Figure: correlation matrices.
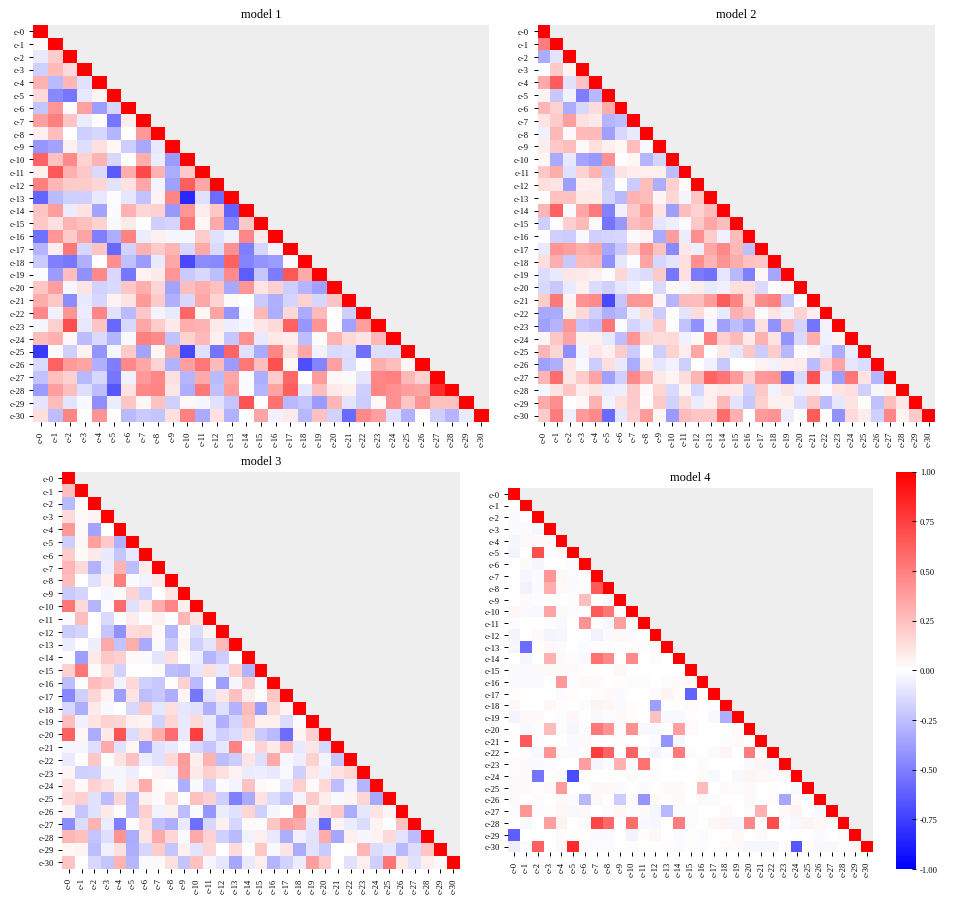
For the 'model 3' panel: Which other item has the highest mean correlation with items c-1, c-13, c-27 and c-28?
c-15
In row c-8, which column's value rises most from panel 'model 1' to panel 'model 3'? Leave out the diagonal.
c-4
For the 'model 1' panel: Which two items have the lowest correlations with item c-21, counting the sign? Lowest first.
c-30, c-2
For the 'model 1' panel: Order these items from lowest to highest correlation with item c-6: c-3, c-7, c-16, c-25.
c-7, c-25, c-3, c-16
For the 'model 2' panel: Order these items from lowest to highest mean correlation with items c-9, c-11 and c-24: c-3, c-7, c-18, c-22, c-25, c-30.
c-22, c-25, c-18, c-3, c-30, c-7
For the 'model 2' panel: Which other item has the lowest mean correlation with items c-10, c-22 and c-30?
c-19
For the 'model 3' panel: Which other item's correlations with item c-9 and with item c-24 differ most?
c-23
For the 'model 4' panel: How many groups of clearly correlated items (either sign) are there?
8
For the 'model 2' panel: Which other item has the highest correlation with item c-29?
c-1
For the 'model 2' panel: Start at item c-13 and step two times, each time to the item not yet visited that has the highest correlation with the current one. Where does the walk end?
c-21
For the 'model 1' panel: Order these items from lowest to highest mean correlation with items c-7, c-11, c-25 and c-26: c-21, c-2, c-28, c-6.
c-21, c-2, c-6, c-28
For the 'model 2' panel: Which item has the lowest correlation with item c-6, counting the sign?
c-15
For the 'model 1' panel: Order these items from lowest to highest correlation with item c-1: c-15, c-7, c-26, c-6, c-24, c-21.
c-15, c-21, c-24, c-6, c-7, c-26
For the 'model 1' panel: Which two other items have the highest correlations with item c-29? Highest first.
c-14, c-16
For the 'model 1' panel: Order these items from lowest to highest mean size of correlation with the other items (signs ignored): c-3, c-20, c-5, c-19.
c-3, c-20, c-5, c-19
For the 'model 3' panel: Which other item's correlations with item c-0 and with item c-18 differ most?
c-27
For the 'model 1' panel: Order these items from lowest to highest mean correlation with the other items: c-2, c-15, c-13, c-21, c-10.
c-13, c-21, c-15, c-10, c-2
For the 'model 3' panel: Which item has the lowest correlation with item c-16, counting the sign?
c-12
